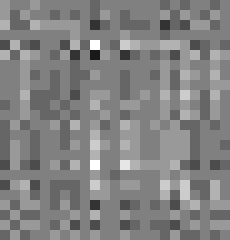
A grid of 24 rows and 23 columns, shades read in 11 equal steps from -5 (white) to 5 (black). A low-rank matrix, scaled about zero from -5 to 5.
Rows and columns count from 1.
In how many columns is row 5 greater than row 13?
9
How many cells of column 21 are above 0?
8
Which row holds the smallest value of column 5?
3
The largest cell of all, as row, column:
6, 10
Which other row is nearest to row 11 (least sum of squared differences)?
14
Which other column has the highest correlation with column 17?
19
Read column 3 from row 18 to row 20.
0 -2 -1
